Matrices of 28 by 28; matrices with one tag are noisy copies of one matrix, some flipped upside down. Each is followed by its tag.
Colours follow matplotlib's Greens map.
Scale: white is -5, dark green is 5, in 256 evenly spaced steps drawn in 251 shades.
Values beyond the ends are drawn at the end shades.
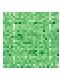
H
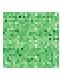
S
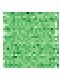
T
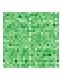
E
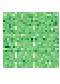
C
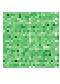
E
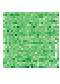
T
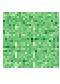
C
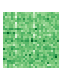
C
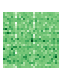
C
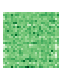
T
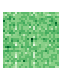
C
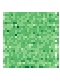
T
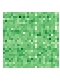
S
